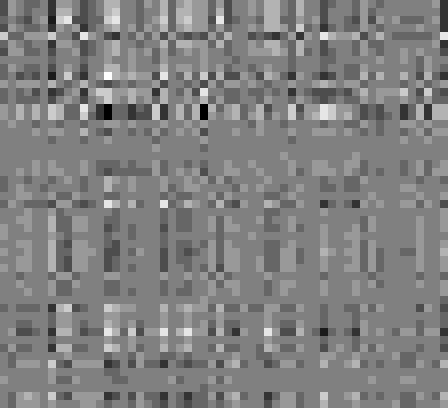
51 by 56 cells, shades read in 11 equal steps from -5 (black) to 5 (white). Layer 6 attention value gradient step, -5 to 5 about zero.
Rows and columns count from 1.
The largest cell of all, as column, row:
14, 10
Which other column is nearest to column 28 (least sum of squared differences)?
9
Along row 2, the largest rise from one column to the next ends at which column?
8
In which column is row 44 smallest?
7
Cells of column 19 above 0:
7
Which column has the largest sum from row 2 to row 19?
15
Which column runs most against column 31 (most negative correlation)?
30
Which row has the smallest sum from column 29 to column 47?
12
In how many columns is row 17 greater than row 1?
21
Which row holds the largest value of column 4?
50
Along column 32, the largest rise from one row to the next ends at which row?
6
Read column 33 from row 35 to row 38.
0 0 0 0
